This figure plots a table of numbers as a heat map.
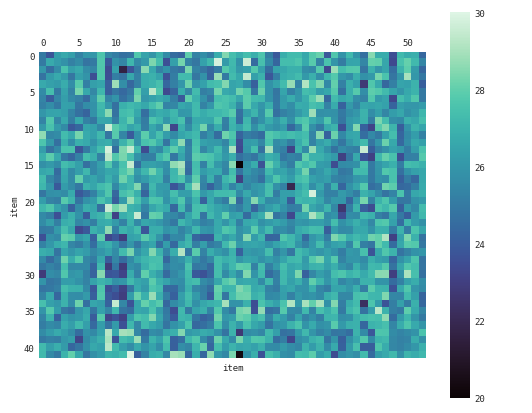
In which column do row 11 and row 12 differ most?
12
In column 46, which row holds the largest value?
35
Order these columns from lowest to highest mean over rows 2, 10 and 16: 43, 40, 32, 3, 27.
27, 32, 3, 40, 43
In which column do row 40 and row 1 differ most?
9
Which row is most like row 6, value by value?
0
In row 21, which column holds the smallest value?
41
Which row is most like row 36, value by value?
33
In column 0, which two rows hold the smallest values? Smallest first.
30, 25
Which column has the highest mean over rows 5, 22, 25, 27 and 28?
15
